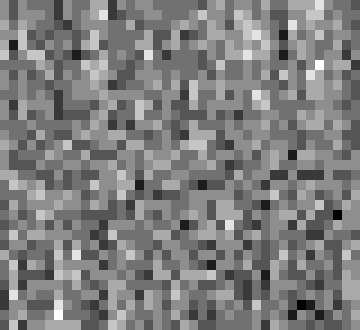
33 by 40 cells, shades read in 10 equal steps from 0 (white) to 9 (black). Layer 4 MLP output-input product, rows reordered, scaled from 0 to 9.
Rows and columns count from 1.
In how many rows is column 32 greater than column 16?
11
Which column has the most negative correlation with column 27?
31
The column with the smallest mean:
29
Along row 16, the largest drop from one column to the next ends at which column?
34
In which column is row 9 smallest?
22
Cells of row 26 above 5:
12
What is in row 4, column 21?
7
